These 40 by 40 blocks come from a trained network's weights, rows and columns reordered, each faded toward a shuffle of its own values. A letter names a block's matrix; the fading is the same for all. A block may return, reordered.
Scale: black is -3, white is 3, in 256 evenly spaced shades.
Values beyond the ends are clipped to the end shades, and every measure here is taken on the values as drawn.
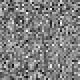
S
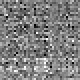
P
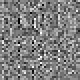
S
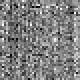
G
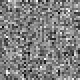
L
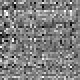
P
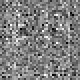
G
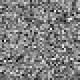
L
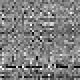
P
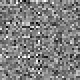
S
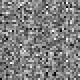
L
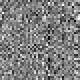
S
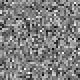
L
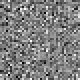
L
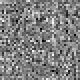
L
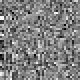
S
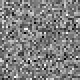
L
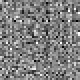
G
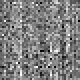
G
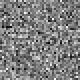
L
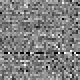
P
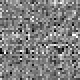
P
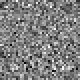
L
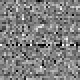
P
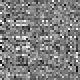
P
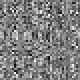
S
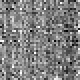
G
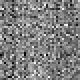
G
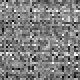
P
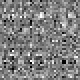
P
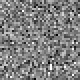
L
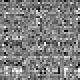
P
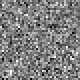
L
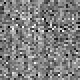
G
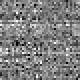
P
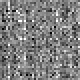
G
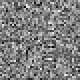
L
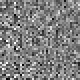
S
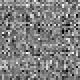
P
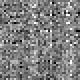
G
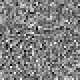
L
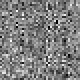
S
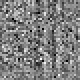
G
